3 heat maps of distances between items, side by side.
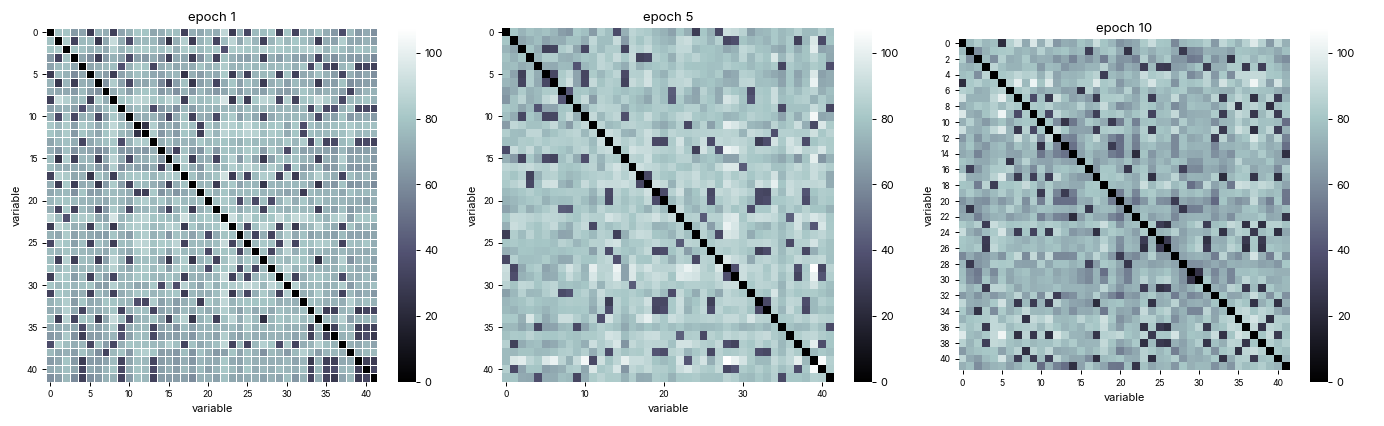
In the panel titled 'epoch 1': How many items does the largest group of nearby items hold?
9
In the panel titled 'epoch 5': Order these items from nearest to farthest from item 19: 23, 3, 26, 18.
26, 23, 3, 18
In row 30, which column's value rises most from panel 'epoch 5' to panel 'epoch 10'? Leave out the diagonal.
16
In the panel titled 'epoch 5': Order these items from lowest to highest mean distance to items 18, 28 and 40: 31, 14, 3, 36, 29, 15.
29, 3, 15, 31, 36, 14
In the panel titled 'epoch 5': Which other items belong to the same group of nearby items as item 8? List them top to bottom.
7, 21, 31
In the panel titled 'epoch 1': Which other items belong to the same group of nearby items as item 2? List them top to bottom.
22
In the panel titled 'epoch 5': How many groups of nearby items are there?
11
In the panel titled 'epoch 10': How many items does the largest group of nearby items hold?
8
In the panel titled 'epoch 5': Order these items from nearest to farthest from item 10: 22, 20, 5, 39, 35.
5, 35, 20, 22, 39
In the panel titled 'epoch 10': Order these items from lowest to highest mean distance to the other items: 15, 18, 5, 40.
40, 15, 18, 5
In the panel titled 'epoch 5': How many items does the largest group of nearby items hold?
7
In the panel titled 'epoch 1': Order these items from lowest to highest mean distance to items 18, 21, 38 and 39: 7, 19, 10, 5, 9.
10, 7, 9, 5, 19
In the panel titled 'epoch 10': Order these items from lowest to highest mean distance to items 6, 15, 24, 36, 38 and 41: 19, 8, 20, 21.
20, 19, 21, 8
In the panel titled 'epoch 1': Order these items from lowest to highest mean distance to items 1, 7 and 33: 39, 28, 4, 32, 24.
39, 4, 24, 28, 32
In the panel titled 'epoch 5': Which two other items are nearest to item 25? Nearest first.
36, 22
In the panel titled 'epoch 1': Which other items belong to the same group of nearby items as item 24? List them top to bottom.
20, 26, 28
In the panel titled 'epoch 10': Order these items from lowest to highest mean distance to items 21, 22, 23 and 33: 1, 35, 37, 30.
1, 37, 30, 35
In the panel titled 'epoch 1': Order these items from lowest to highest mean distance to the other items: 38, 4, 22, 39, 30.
39, 4, 38, 30, 22
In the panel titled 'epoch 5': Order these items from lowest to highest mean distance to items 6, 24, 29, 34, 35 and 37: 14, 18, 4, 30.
4, 14, 30, 18
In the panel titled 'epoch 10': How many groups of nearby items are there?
13
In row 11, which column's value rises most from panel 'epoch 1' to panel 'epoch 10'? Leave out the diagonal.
12
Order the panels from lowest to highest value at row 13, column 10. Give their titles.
epoch 10, epoch 1, epoch 5
